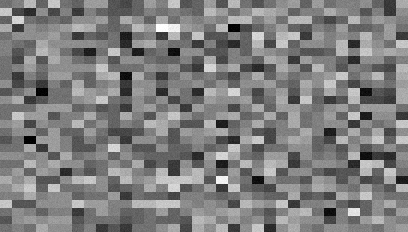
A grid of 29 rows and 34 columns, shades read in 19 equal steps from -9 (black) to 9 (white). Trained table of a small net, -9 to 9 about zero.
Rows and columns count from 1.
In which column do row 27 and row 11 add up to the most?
26
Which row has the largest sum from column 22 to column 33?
5
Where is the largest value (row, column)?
4, 14
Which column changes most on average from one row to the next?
20
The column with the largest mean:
24
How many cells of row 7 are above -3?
25
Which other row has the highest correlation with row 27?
17
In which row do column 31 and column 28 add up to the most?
21
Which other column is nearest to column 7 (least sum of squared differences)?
12
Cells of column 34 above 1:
13
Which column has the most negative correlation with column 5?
19
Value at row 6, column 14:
0
